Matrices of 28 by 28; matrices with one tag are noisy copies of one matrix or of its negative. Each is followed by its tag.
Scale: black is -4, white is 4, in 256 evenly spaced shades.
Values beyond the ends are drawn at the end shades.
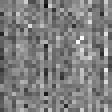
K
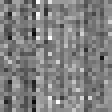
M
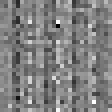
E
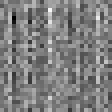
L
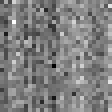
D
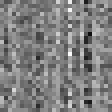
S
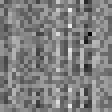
S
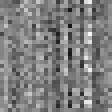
S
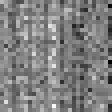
D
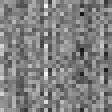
K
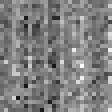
D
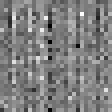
L
